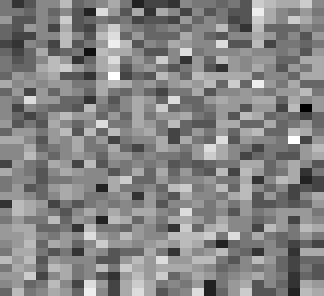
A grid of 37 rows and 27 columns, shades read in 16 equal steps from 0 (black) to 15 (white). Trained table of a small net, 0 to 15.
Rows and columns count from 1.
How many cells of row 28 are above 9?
6
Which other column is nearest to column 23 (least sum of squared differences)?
1
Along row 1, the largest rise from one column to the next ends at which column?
22
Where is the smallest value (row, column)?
14, 26
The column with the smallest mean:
7
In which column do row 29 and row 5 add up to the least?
15
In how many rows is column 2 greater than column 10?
16
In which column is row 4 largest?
10
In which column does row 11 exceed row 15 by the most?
20
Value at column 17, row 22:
6
